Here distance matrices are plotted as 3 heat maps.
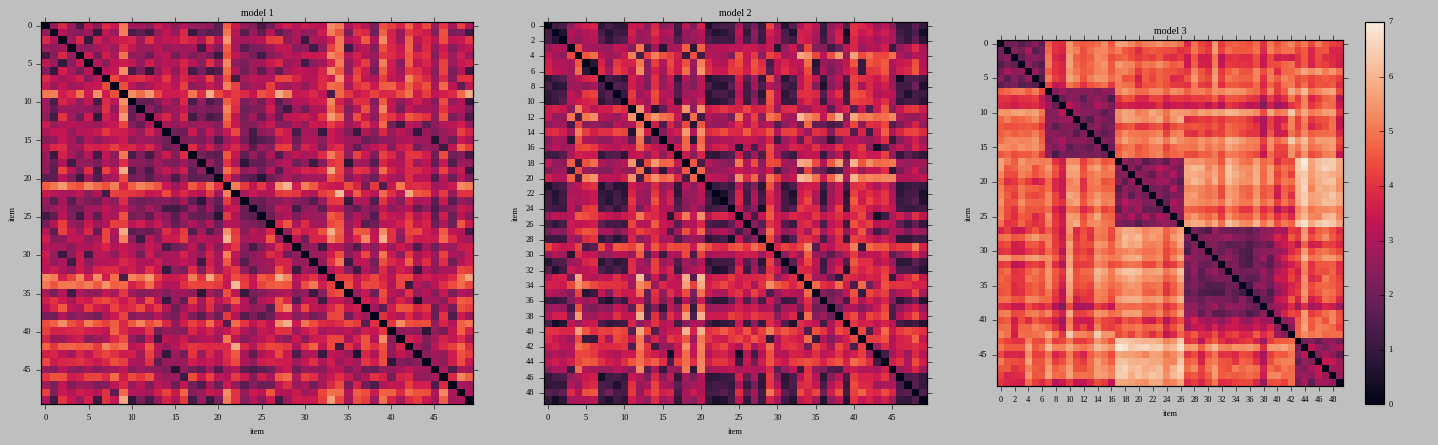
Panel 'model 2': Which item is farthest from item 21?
29
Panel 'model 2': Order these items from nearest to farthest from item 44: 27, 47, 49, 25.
25, 27, 47, 49
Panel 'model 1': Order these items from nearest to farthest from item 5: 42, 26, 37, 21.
26, 37, 42, 21
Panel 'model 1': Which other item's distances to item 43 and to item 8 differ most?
36
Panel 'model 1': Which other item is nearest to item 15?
45
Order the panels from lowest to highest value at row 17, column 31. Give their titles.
model 2, model 1, model 3
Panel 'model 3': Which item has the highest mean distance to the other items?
44
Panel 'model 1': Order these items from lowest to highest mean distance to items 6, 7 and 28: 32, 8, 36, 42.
8, 32, 36, 42
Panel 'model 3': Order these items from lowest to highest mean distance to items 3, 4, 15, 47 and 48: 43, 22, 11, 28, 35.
43, 11, 35, 28, 22
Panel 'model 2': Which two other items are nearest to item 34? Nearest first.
40, 42
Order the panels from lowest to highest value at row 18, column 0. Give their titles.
model 1, model 2, model 3
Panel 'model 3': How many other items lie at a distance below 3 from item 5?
6
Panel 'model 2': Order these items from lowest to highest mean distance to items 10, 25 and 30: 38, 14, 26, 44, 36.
36, 26, 44, 38, 14
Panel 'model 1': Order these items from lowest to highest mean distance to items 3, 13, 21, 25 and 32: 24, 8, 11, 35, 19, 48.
24, 35, 11, 19, 8, 48
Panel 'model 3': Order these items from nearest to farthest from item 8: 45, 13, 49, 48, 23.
13, 49, 45, 23, 48
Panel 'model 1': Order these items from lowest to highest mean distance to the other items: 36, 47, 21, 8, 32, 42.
47, 32, 36, 8, 42, 21
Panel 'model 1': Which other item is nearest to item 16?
46
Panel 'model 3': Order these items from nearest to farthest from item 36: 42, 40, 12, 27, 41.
27, 40, 41, 42, 12
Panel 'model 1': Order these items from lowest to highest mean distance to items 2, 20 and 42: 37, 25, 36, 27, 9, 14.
25, 14, 36, 27, 37, 9
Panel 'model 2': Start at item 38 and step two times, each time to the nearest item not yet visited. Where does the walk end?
45
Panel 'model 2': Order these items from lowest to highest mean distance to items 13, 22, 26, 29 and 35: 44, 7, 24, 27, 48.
7, 24, 48, 27, 44
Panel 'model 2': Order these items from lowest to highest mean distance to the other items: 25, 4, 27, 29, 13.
13, 27, 25, 4, 29
